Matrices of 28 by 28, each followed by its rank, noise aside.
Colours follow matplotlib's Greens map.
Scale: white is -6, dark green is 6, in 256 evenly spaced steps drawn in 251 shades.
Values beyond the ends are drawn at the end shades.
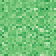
three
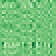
three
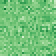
five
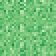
five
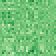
four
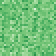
four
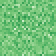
six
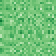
three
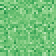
five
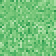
six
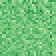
five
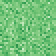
seven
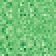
four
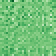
four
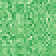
four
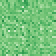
six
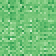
four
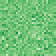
five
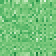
five
